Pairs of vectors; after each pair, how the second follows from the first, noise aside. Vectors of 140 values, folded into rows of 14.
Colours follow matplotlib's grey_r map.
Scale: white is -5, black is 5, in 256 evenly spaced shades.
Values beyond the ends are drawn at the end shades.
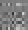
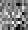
negated, scaled up.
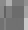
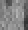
negated.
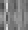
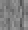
reversed, negated, shrunk.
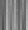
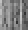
wrapped around.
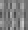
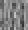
negated.
